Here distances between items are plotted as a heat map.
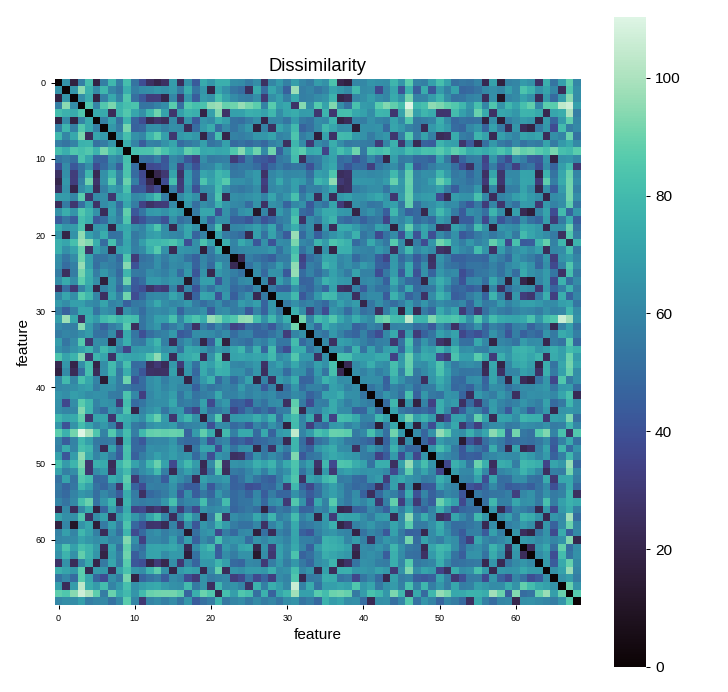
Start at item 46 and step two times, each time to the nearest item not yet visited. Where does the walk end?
67
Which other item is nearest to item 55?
8
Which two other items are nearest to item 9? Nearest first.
35, 29
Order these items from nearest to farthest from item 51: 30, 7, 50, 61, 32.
7, 50, 32, 30, 61
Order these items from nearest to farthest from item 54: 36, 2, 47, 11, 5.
11, 47, 5, 2, 36
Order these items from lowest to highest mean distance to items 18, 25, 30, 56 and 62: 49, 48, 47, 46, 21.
47, 48, 49, 21, 46
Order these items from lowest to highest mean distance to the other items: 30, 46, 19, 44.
30, 19, 44, 46
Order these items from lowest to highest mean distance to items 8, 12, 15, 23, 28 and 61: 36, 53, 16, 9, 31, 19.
53, 16, 19, 36, 31, 9
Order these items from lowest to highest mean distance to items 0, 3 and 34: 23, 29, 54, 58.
58, 54, 29, 23
